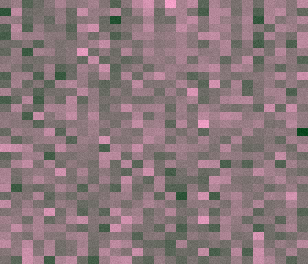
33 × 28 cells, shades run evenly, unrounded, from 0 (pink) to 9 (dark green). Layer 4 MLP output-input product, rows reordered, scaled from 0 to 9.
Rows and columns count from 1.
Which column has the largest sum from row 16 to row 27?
28
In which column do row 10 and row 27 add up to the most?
6
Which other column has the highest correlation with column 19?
27
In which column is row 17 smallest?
5
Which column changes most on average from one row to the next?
19
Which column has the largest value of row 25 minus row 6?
17
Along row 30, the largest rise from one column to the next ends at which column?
25
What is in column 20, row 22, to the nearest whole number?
5
